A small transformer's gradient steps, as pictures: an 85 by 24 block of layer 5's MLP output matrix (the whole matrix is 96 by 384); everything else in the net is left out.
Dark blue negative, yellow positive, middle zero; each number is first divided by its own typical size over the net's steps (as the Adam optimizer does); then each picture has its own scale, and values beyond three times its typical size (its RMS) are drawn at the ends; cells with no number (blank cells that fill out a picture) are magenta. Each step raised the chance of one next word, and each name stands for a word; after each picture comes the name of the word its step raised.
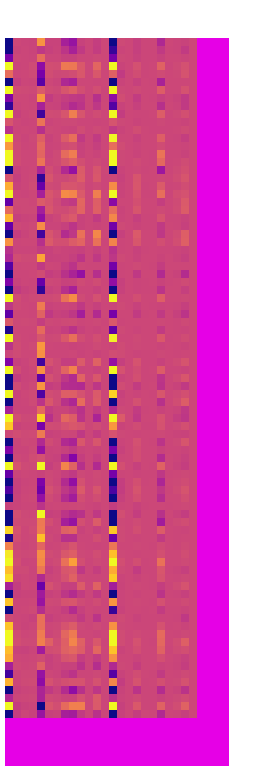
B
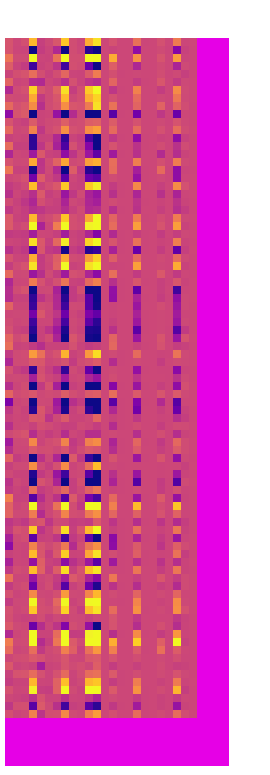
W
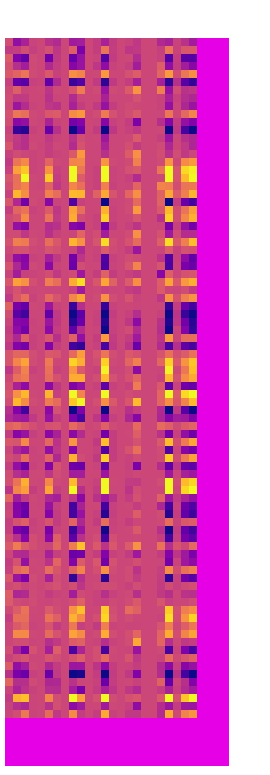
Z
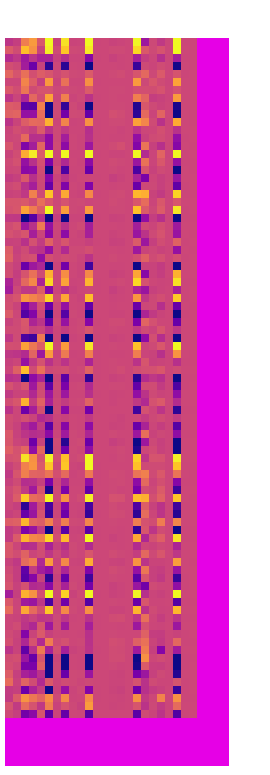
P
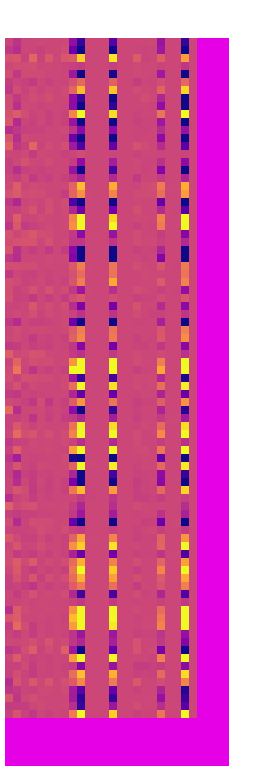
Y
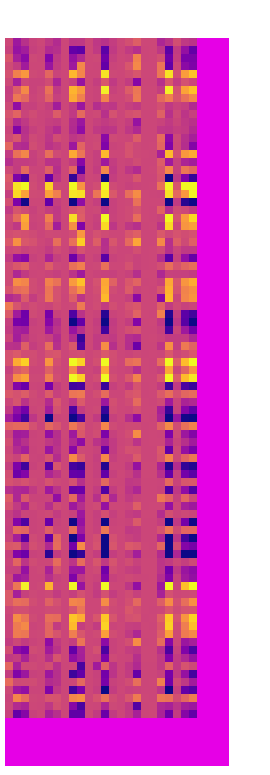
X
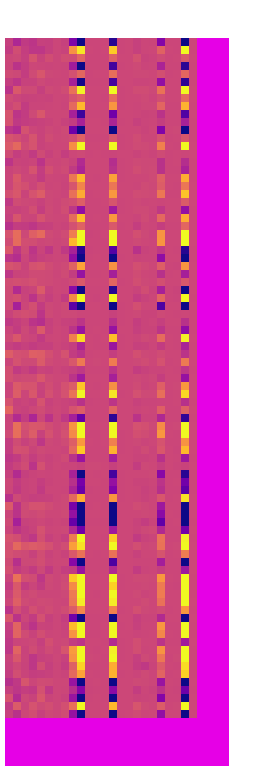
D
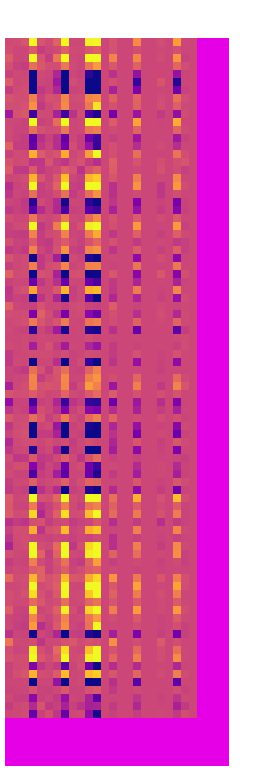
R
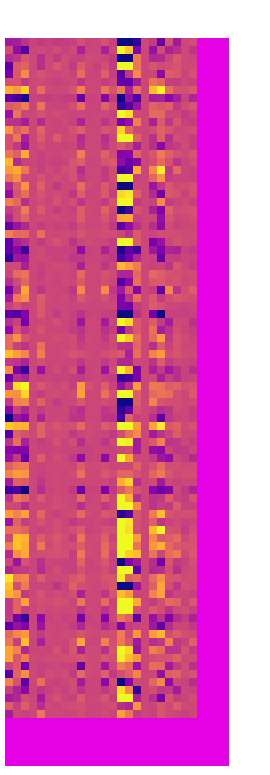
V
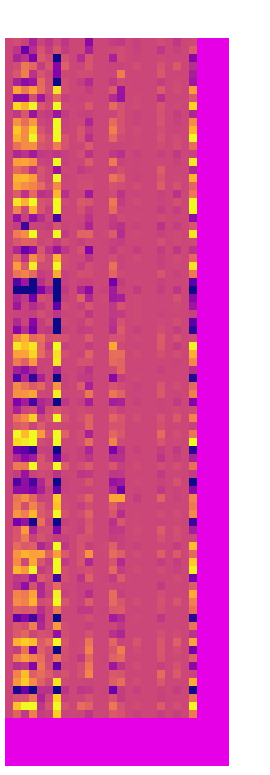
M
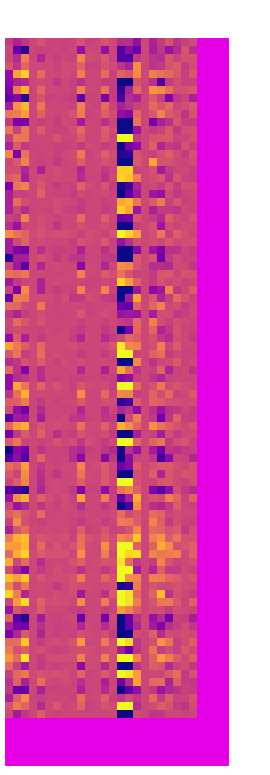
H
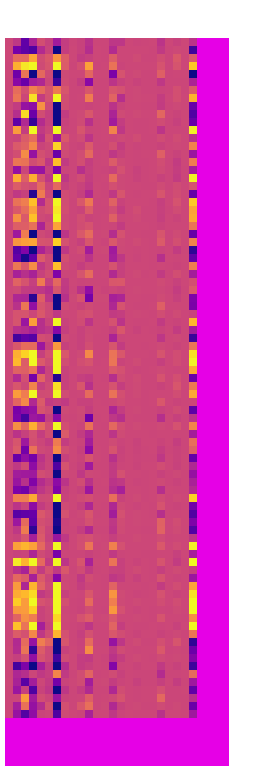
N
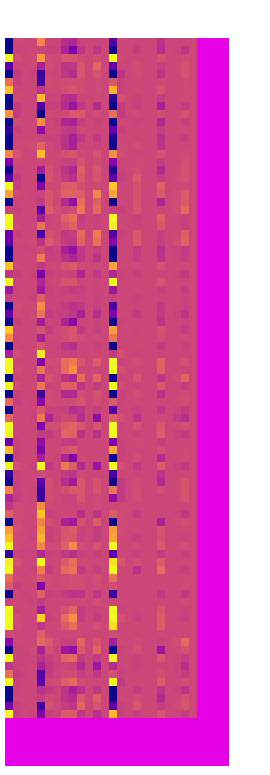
Y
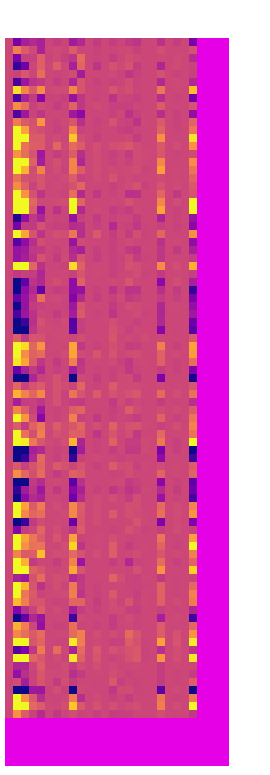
M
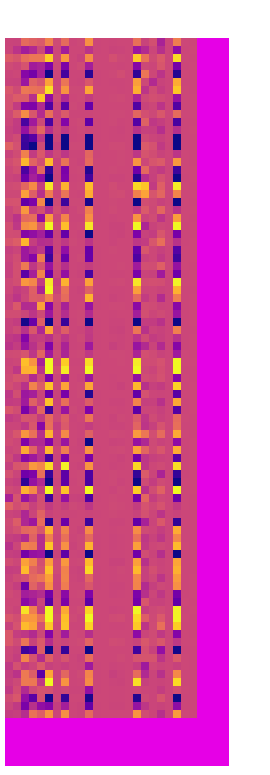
Y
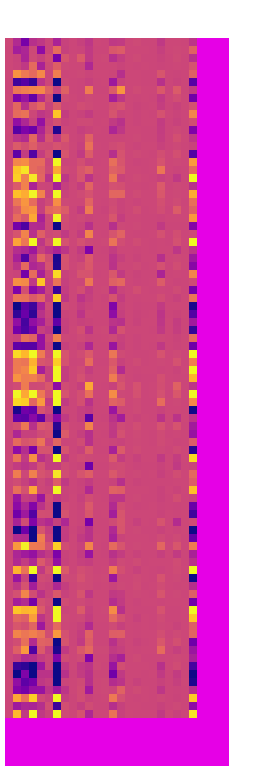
Z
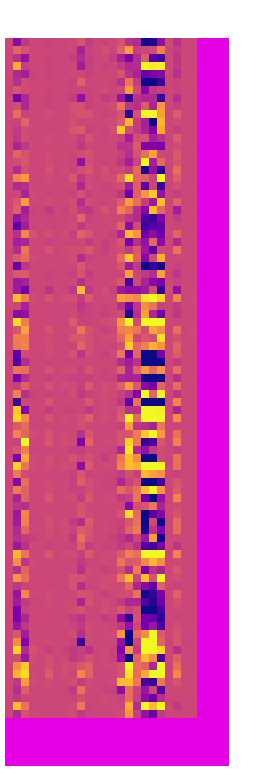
B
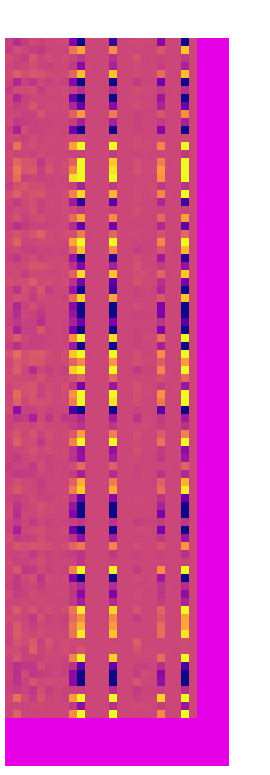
Z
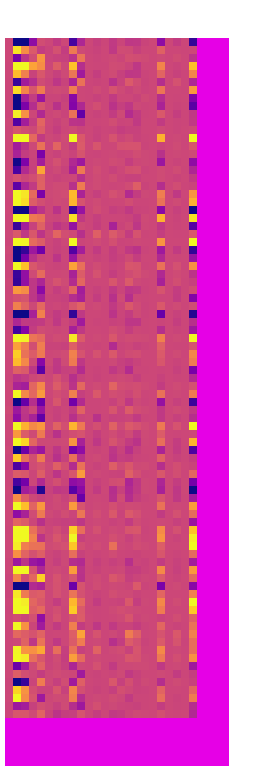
V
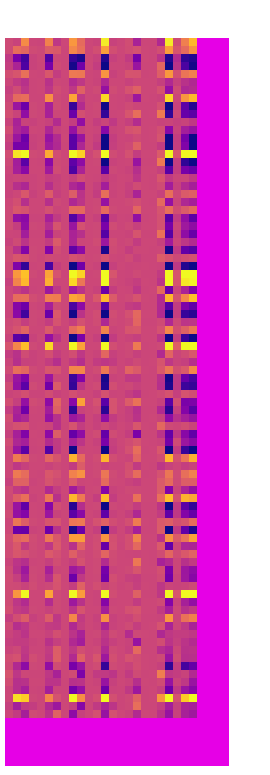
P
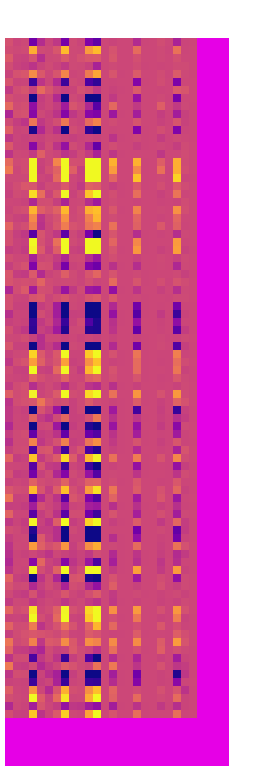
Z
